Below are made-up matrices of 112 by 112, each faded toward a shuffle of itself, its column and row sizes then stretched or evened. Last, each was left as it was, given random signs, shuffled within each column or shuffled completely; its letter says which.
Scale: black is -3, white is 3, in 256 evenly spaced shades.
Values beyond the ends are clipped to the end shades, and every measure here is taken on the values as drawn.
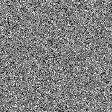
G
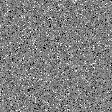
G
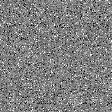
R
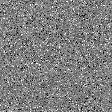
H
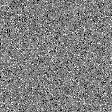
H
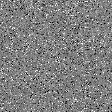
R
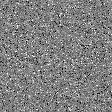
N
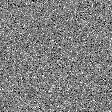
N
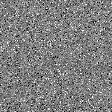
H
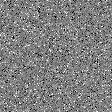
N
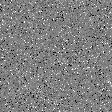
N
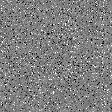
R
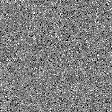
R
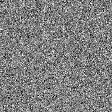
G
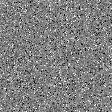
G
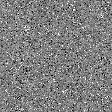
G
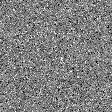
N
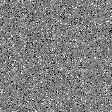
G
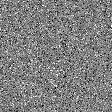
N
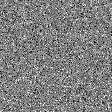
G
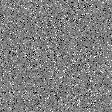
H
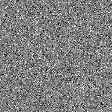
R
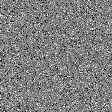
G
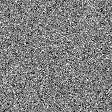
N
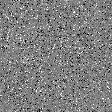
H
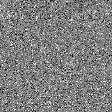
R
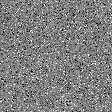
N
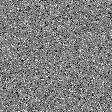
N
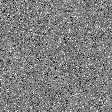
N
